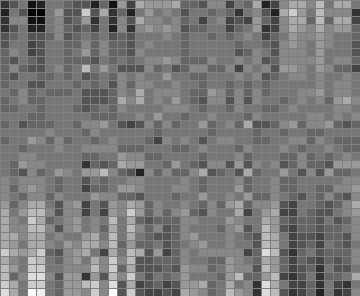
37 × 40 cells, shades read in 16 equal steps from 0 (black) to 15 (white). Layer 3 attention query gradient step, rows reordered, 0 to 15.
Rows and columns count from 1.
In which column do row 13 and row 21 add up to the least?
10
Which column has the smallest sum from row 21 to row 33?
33
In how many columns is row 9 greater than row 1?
19
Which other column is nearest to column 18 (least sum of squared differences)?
24
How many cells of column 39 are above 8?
5
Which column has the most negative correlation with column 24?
12
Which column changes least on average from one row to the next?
8
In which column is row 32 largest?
30
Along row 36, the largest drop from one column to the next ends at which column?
14
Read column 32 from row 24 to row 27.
6 7 5 4
